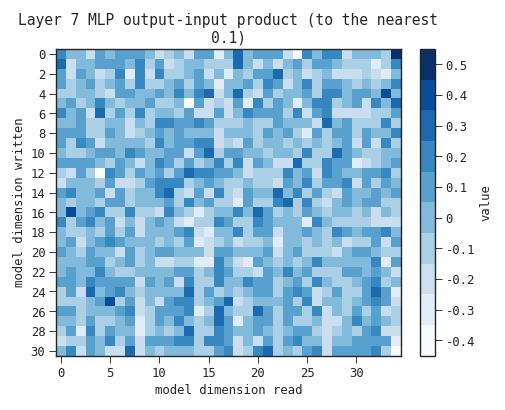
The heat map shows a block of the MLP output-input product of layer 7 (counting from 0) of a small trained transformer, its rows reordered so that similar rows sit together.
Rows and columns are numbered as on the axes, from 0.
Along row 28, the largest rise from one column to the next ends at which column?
3
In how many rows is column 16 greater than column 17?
14
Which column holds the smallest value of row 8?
25
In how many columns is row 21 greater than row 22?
9
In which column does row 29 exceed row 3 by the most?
16
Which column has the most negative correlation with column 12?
0
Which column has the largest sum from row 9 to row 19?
11
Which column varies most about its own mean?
34
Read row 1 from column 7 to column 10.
0 0.2 -0.1 0.1
